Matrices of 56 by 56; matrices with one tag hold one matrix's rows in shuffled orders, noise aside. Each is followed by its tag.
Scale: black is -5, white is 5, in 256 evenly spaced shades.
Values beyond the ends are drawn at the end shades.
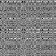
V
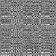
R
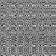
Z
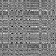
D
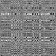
R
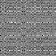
V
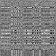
R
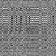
D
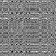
D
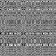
V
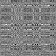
R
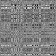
R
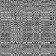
R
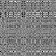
V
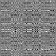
R
